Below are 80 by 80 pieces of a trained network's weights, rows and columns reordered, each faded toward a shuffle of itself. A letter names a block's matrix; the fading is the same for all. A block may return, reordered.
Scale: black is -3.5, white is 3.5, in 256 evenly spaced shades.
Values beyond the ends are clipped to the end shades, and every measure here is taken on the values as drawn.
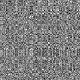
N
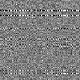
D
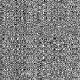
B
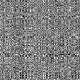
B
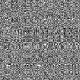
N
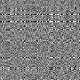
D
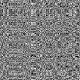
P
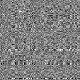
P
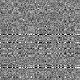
D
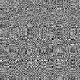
P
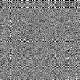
D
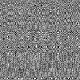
N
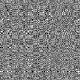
N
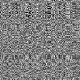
P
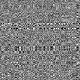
P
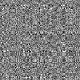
P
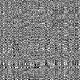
B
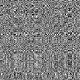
N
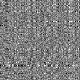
B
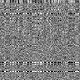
D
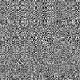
N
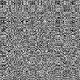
P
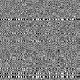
D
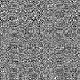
N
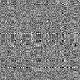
P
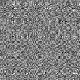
N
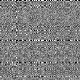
D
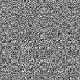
N
